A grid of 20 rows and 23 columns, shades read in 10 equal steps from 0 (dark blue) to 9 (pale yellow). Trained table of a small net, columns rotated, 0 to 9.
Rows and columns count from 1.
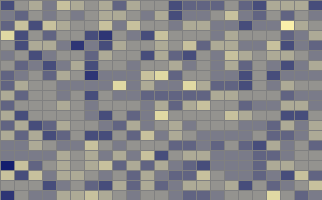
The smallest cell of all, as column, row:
1, 17
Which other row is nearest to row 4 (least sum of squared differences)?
12
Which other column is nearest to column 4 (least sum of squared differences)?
10
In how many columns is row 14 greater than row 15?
10
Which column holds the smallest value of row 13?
3
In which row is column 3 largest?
18
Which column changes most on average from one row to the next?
21
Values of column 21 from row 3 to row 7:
9 3 2 6 2
